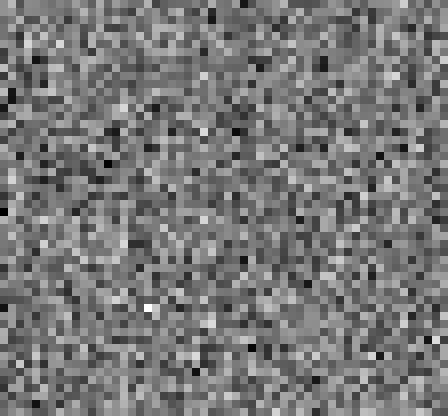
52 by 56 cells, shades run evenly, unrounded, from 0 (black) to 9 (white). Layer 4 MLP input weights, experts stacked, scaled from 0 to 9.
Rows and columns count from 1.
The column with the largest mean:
16
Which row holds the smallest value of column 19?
19
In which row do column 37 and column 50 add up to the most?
8
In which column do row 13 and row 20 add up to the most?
33
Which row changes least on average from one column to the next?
18
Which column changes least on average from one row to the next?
28
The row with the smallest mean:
17
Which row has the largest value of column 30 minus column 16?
43
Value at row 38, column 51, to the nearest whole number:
4
